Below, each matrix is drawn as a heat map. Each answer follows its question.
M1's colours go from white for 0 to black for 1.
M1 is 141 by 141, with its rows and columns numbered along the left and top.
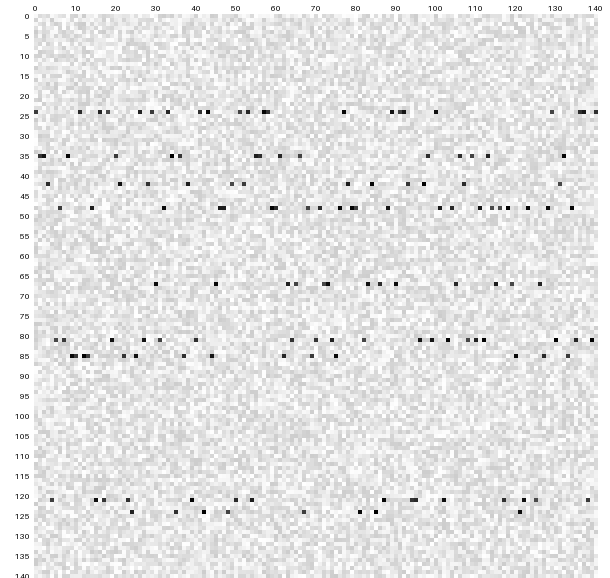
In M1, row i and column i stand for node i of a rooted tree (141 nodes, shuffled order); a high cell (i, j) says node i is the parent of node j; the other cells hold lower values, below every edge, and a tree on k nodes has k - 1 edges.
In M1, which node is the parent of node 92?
24
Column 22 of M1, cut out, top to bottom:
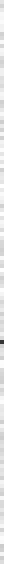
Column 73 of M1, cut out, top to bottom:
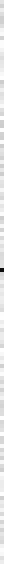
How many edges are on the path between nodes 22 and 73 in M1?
4
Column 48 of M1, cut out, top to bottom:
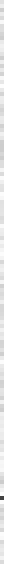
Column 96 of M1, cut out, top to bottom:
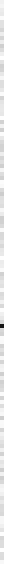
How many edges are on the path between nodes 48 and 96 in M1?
3
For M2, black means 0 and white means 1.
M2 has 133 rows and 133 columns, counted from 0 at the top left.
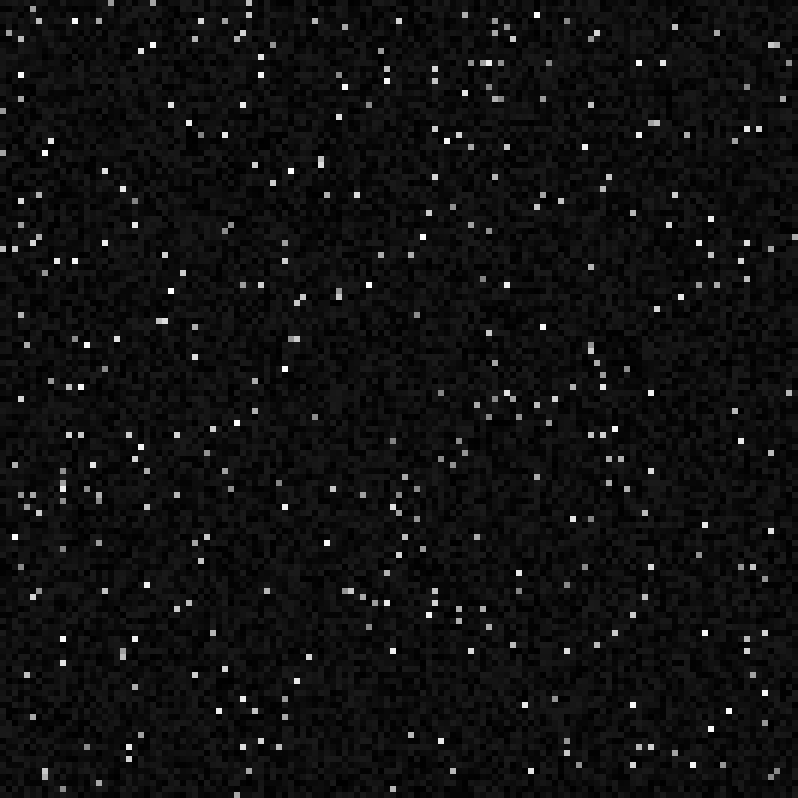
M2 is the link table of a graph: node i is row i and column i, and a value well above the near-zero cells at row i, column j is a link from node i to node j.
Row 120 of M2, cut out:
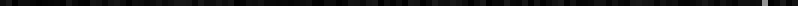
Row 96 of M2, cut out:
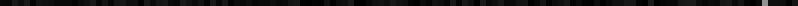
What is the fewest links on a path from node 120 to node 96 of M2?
2
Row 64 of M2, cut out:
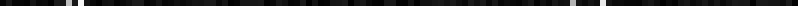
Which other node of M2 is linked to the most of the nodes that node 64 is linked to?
node 72
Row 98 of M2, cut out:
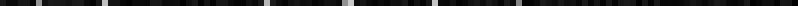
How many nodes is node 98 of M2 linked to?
7
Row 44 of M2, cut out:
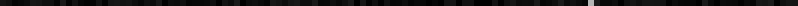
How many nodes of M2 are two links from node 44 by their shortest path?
6
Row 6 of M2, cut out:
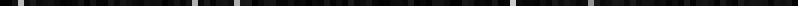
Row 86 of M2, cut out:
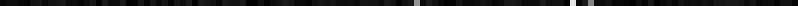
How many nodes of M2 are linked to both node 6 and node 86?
1
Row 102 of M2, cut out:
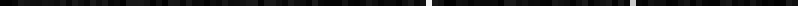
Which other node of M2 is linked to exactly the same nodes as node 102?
node 35
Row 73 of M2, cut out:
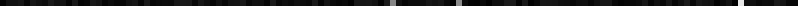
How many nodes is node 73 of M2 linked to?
3
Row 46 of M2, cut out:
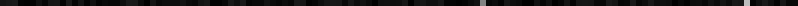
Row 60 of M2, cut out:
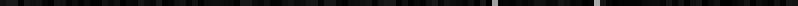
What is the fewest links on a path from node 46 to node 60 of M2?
5
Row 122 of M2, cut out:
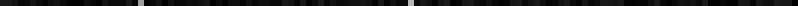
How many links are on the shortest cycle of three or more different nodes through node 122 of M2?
6
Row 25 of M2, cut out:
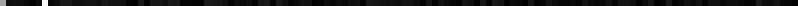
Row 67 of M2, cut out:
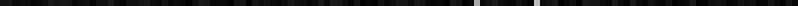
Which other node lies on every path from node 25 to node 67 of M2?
node 89
